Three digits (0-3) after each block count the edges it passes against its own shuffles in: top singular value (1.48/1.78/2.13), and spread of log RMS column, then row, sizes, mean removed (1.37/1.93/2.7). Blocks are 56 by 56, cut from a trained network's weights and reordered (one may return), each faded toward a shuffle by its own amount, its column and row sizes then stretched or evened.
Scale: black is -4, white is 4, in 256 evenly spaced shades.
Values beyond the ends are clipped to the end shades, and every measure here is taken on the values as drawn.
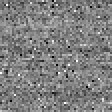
0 0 0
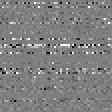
1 0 3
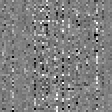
1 3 0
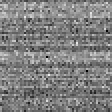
3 2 0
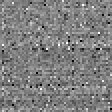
0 1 1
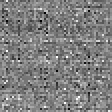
1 2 1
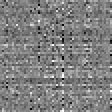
2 3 0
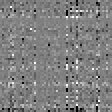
1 3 2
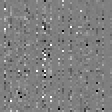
0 3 1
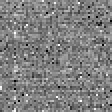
0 1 0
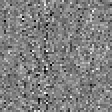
0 2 0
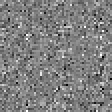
0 2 1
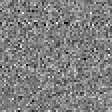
1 0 1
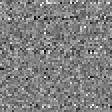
2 0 2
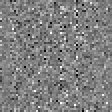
0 2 0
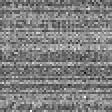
3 0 1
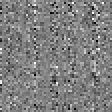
0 3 1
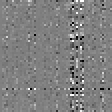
1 3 1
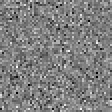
0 1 0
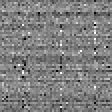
2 2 0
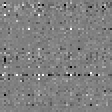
1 1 2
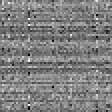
3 2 0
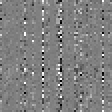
2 3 1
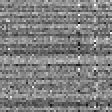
3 1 1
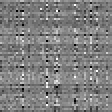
3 3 0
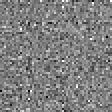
0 1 1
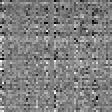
2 3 0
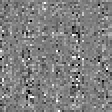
0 3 1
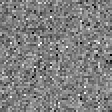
1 1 0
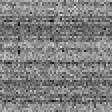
3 1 1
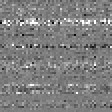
2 1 3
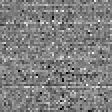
1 1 1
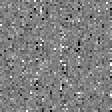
0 2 0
